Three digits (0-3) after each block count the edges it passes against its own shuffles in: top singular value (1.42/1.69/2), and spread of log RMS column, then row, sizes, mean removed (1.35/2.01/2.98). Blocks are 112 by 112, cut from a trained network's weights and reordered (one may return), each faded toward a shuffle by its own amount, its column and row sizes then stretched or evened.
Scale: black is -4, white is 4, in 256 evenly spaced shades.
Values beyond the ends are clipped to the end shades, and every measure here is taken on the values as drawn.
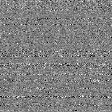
0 0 3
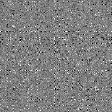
2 2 2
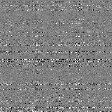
2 2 3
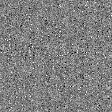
0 1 1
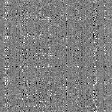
2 3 2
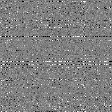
3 2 3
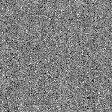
0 1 0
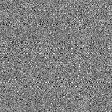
3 0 2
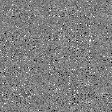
0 2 2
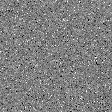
1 0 0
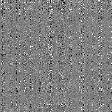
1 3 2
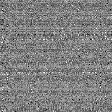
3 1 1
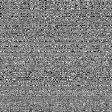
3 0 3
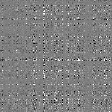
1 3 3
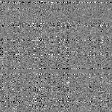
1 2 3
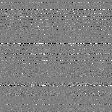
3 0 3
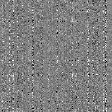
1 3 1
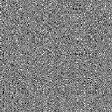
3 2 1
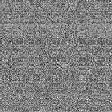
3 0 1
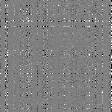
3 3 2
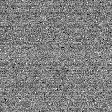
2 0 0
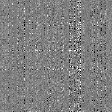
2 3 1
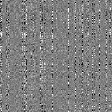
3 3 1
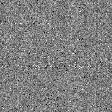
1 0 1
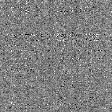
1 1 2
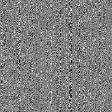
1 3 0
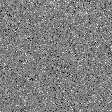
0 0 0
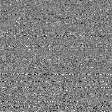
0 0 3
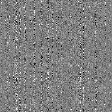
0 3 1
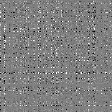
2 3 3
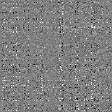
1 3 3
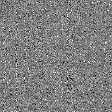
0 2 1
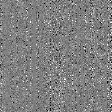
0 3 0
